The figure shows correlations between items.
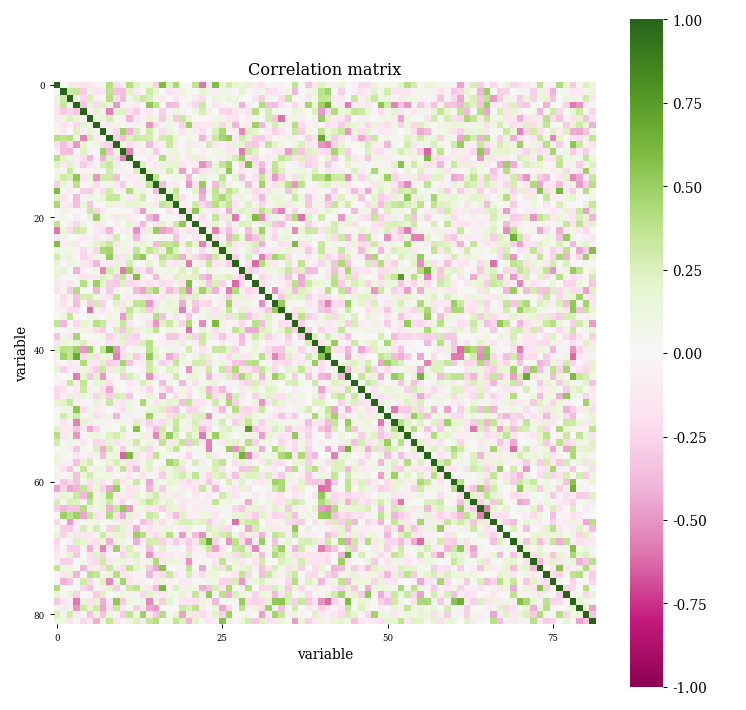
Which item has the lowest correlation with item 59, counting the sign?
49
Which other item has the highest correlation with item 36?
24
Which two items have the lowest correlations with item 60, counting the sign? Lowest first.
41, 14
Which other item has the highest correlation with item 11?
56
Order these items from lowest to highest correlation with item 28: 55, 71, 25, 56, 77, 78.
25, 77, 71, 55, 78, 56
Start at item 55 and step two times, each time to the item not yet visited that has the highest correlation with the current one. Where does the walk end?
71
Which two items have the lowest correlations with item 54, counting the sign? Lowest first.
23, 69
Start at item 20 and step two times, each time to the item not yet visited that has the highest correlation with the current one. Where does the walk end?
6
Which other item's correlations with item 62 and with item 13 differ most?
80
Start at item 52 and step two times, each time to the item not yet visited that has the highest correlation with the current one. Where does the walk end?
12
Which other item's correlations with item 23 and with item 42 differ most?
50
